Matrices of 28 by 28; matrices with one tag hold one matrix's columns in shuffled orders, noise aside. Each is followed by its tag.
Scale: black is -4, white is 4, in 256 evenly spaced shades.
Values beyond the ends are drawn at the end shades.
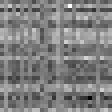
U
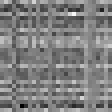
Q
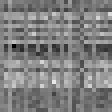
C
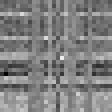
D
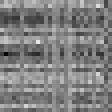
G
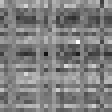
G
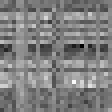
C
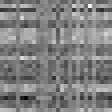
U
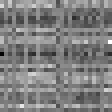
G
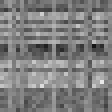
C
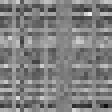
Q
